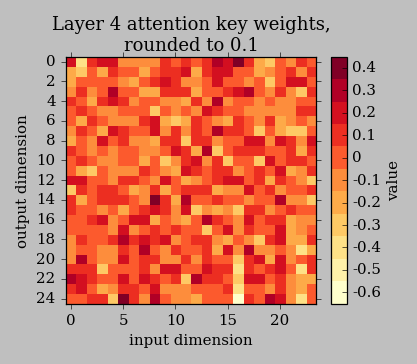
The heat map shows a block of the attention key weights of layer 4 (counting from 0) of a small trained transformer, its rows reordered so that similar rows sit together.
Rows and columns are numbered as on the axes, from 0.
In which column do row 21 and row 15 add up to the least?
16
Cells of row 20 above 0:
10
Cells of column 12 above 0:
9
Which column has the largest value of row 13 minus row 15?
12
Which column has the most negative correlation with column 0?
23
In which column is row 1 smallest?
1
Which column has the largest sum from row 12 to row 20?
20
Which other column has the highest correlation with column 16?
4
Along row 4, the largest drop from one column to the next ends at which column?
15
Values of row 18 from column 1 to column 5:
0.1 0 0 0.1 0.3
